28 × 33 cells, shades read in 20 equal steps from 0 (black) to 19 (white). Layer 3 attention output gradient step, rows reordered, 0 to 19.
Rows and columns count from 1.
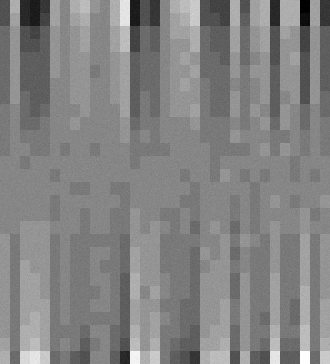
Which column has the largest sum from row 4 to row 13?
13
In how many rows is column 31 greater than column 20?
14
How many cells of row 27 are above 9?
16
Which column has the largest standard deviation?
31
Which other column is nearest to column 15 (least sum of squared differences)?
1
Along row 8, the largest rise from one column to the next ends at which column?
32
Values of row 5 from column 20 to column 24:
11 8 8 7 11
